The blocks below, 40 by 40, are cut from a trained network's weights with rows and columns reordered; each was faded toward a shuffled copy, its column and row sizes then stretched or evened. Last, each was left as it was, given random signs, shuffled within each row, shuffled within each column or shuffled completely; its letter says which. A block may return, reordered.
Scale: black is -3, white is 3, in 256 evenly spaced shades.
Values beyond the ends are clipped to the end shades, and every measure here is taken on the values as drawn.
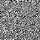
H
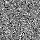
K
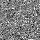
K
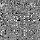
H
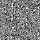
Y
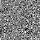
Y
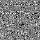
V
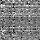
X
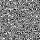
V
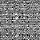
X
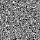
Y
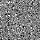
Y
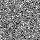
K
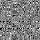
X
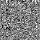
H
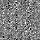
Y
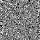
Y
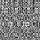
X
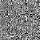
H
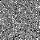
Y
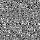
V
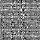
X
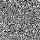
V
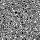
K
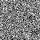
K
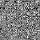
H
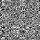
X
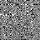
H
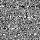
V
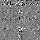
H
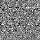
V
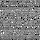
V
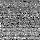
V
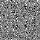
Y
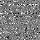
V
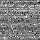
V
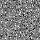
Y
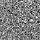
Y
